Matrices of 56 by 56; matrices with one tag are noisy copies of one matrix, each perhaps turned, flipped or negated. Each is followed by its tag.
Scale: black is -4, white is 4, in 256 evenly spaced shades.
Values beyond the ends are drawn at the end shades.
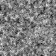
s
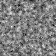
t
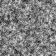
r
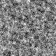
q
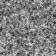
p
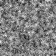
s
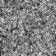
p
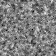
t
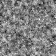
r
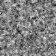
s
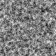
t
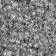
q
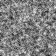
s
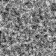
q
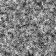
r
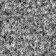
t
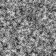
s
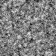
q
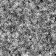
r
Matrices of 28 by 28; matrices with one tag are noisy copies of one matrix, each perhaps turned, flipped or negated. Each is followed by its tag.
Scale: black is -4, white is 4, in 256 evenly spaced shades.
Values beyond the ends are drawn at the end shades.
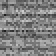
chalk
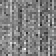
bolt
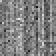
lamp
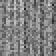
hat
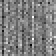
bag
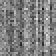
lamp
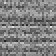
chalk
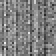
bolt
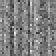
chalk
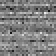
lamp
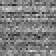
lamp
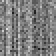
lamp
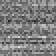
lamp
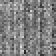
hat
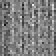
bag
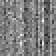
lamp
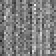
hat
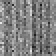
hat
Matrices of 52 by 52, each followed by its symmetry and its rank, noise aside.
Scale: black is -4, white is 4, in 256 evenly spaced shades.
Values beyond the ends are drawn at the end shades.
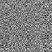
no symmetry, rank six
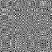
no symmetry, rank five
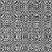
antisymmetric, rank four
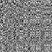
no symmetry, rank five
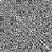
symmetric, rank six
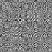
symmetric, rank six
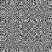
symmetric, rank four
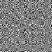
antisymmetric, rank six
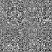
no symmetry, rank six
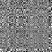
antisymmetric, rank six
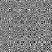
symmetric, rank four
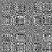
antisymmetric, rank four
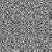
antisymmetric, rank six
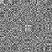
symmetric, rank five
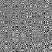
no symmetry, rank four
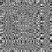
no symmetry, rank four
